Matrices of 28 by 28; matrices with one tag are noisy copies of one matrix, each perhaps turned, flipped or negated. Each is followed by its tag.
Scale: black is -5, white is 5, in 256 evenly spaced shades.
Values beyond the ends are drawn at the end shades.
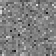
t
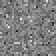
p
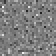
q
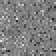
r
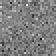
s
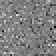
s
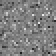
q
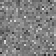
t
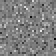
p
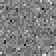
t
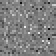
q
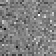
s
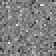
t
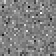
q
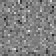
q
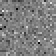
s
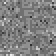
t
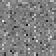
q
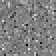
q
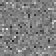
q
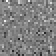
r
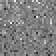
r
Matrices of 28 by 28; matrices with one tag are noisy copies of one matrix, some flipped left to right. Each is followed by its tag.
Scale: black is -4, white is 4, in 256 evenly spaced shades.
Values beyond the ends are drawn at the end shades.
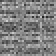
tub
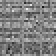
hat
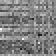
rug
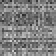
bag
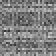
bag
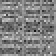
tub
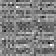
tub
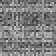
bag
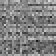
rug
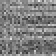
rug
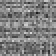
hat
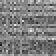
rug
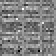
tub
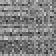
rug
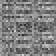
tub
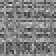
hat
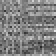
rug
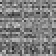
hat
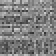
rug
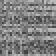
rug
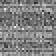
bag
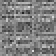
tub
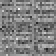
tub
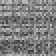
rug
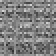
hat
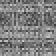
bag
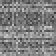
bag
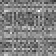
bag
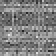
bag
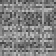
bag
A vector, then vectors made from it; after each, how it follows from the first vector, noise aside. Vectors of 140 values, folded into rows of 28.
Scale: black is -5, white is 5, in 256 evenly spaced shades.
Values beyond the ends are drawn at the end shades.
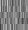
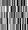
reversed, negated, scaled up.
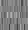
wrapped around, negated, partly zeroed.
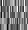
wrapped around, scaled up.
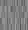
reversed, negated, shrunk.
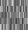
sign-scrambled.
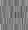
wrapped around, shrunk.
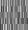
copied.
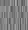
reversed, negated, shrunk.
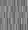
reversed, negated, shrunk.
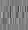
wrapped around, negated, partly zeroed.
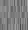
reversed, negated, shrunk.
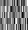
reversed, negated, scaled up.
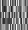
wrapped around, scaled up.
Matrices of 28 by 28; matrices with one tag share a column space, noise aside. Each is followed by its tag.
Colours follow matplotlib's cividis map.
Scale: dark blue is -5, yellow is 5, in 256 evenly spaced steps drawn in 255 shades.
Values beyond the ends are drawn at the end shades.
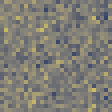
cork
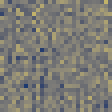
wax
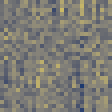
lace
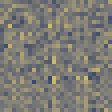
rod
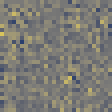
rod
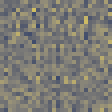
rod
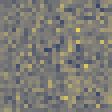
cork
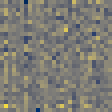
lace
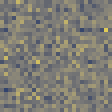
cork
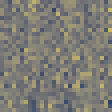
wax
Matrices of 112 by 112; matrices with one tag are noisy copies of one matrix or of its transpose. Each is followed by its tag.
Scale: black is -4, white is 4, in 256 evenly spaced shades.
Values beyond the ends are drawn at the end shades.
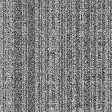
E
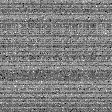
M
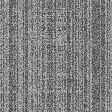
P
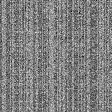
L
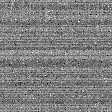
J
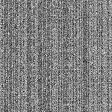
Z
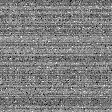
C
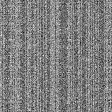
J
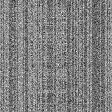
P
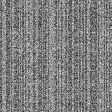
L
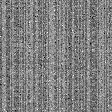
L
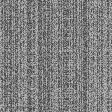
Z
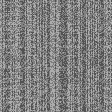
J
